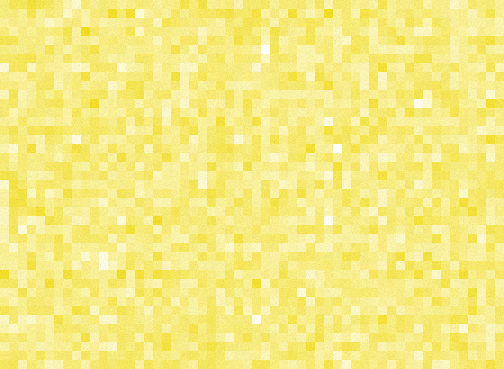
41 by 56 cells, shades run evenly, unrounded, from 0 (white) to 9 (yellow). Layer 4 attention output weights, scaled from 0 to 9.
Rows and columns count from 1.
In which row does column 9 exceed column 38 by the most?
17
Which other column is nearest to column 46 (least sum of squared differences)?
28
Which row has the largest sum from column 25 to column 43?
2
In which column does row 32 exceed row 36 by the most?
29
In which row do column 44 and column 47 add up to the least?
12
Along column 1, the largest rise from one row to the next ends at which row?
31
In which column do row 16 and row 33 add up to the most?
55
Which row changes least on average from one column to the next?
7
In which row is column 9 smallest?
16
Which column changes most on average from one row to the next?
47
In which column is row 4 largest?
10
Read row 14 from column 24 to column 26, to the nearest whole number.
4 8 4
